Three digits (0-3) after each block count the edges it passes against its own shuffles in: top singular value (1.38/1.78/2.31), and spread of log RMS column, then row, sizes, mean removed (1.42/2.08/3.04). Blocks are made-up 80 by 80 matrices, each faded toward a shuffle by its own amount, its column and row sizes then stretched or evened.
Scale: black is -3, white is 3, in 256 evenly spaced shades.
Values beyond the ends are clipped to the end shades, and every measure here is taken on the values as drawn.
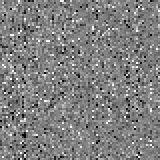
1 2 0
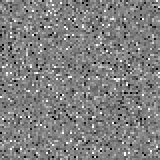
0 0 1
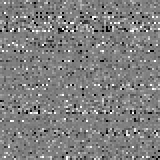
0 0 3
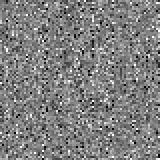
1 2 0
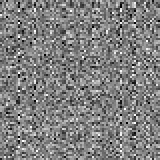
3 2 0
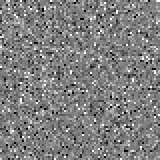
0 0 0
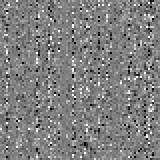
0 3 0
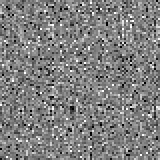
2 1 0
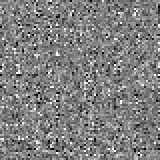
0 2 1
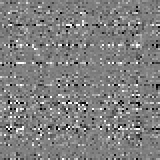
3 2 3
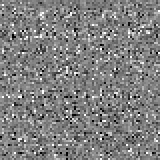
0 2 2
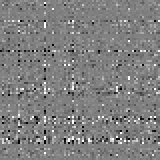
2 2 3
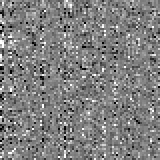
2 3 0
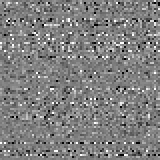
1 1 3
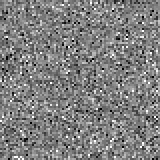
0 1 0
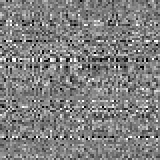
3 1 3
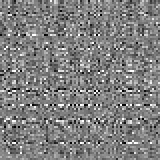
3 1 3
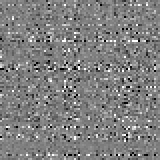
1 2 3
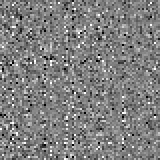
0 2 1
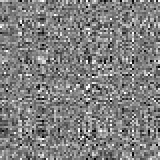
3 2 2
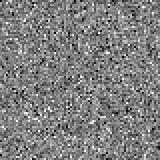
0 0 0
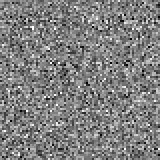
0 0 1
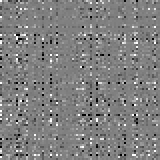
1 3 3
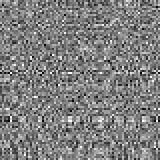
3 0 2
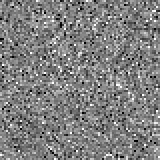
0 0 0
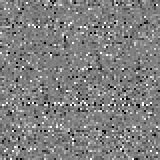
2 0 2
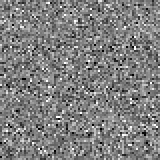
0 0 1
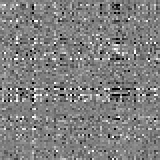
3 2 3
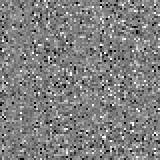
1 2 0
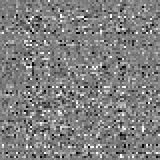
2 2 3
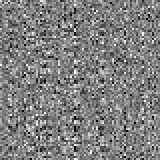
3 2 0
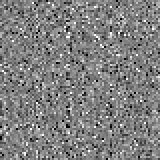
2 1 0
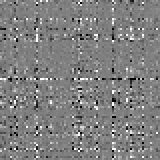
3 3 3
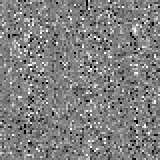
0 2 0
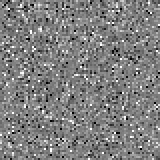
2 1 0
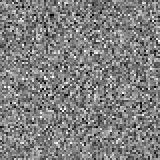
1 0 1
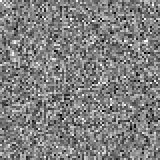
1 0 0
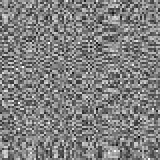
3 0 0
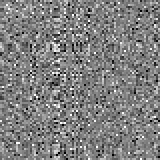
3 2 0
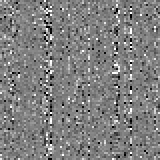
2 3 0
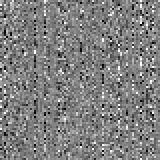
0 3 0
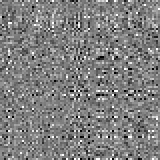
3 2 2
